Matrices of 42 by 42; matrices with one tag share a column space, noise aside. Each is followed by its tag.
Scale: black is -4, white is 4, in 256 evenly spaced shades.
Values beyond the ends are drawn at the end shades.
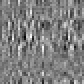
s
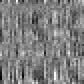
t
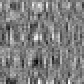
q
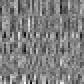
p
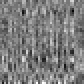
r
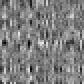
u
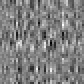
u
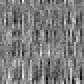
t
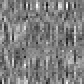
q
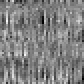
t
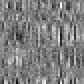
q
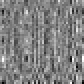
r
